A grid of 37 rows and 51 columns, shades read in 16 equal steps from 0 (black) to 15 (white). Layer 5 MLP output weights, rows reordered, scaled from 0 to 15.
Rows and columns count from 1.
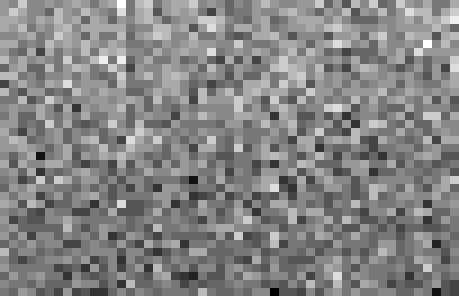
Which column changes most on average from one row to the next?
31
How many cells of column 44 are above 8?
8
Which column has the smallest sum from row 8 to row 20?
22
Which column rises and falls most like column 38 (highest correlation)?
5
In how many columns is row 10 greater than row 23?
28
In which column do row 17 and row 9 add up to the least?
39
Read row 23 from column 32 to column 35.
3 5 10 4
